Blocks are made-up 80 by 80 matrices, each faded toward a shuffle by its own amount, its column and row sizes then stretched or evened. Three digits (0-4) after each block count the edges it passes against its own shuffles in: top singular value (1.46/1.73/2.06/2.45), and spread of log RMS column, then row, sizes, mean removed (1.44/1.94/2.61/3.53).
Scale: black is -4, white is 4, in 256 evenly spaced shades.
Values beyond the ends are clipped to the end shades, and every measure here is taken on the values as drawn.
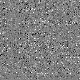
0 1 2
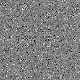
2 0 1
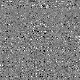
0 1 3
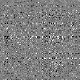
3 2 3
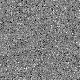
1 0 0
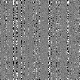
4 4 1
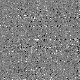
0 1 2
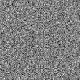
2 0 0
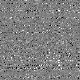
2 1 3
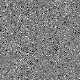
1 2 0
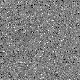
1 0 1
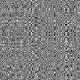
4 3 0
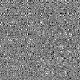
3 1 2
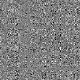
1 3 2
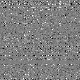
0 1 3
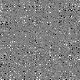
1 2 2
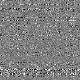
1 1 4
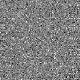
2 1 1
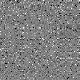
3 0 1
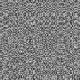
4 2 0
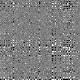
4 3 3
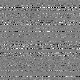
3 0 4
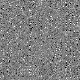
2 2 0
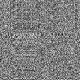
3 0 1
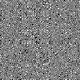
3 1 0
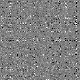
3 2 2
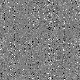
1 2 1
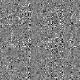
2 3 2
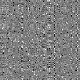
4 2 0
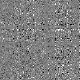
1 3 2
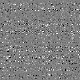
2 1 3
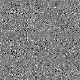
2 1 2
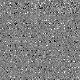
1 1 3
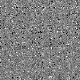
1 2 2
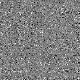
1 1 2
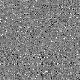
2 0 2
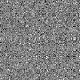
3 1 1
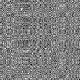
4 1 0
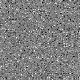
2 0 1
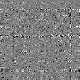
3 1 3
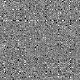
2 2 2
